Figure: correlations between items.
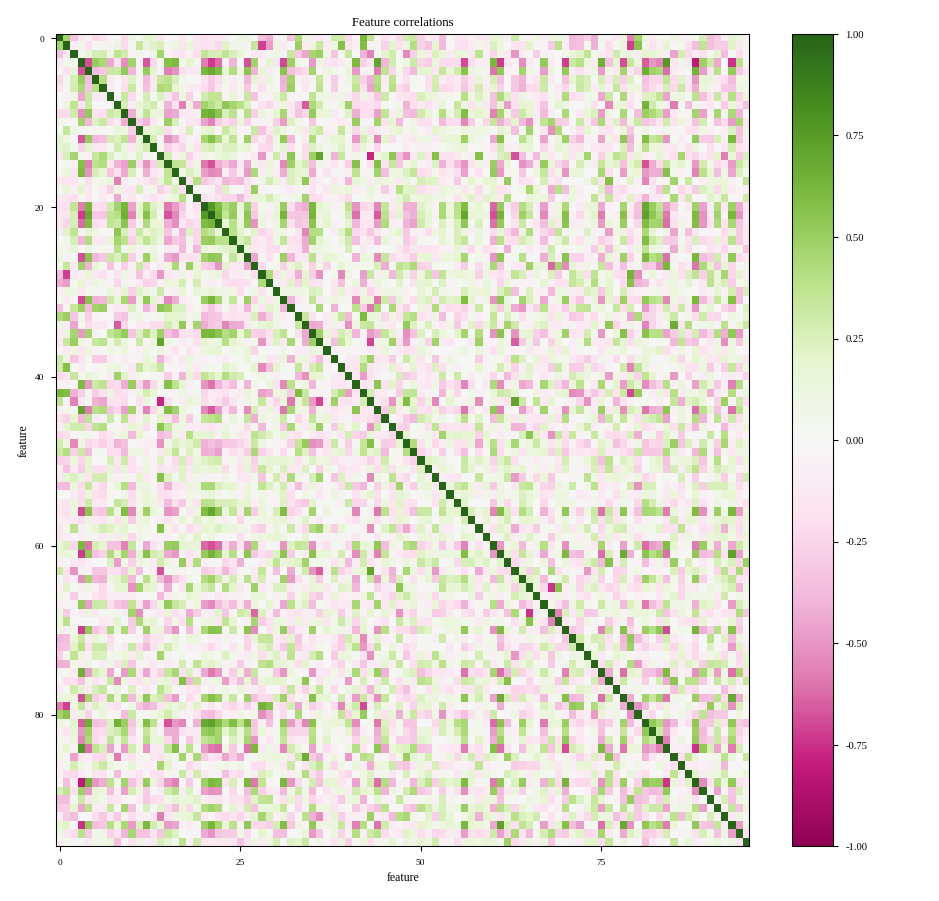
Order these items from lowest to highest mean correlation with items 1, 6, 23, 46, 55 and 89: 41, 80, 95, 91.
91, 95, 41, 80
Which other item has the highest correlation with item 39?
1
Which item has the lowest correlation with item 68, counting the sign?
65
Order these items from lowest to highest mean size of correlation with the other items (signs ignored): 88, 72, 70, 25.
25, 72, 70, 88
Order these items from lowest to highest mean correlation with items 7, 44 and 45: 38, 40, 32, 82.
38, 40, 82, 32
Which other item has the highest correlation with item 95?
62
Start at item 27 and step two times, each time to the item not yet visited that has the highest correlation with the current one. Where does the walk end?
3
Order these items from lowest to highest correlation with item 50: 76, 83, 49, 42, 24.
49, 42, 24, 83, 76
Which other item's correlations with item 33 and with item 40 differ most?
42
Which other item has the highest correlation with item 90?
79
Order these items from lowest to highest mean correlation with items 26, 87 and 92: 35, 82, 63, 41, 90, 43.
41, 35, 90, 82, 63, 43
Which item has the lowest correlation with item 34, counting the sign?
8
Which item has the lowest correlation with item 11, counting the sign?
68
